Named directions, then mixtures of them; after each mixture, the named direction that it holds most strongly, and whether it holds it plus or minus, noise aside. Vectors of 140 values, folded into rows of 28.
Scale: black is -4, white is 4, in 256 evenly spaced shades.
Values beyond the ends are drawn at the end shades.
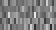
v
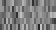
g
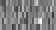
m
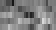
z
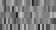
g, plus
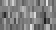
v, plus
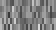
g, minus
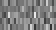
v, plus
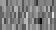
m, minus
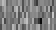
m, minus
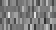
v, plus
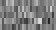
m, plus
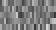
g, minus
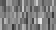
m, plus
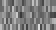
g, minus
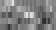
z, minus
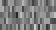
g, plus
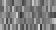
g, minus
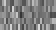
g, minus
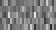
v, plus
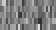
m, minus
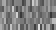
g, minus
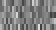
g, minus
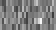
m, plus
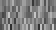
g, plus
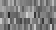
v, minus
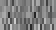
v, minus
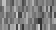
m, minus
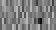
m, minus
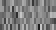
g, plus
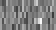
m, plus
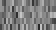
g, plus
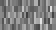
m, plus
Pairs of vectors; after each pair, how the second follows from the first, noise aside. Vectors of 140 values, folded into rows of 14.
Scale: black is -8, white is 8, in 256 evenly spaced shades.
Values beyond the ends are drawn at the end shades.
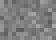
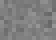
shrunk.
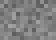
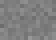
wrapped around, negated, shrunk.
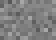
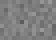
wrapped around, negated, shrunk.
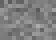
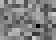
negated, scaled up.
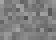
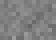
wrapped around, negated, shrunk.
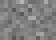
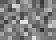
reversed, scaled up.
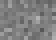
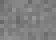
reversed, negated, shrunk.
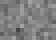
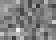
negated, scaled up.
